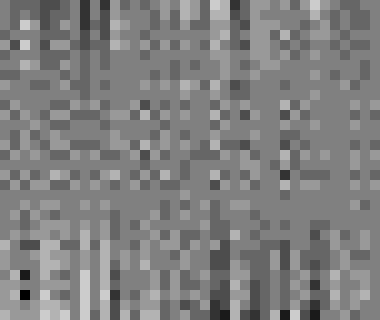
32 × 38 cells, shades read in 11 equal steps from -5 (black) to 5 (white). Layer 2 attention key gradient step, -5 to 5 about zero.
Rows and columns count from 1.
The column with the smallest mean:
29
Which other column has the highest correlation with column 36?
25
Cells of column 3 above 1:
3
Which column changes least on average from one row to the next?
27
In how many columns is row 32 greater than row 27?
13
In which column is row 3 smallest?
9
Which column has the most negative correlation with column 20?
4
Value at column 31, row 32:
-2
